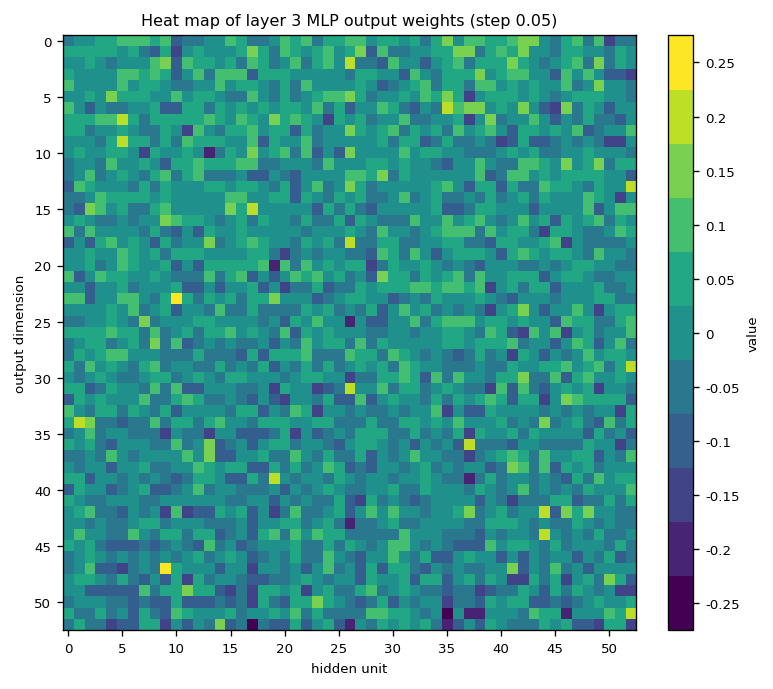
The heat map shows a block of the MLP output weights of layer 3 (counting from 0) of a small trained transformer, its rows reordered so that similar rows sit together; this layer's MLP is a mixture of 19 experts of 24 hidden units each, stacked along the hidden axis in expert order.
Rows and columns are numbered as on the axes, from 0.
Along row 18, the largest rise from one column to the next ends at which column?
26
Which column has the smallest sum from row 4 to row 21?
28
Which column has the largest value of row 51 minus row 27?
52
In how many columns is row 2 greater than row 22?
26
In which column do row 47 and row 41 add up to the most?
9
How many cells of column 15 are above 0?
16
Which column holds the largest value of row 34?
1
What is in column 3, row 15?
0.1
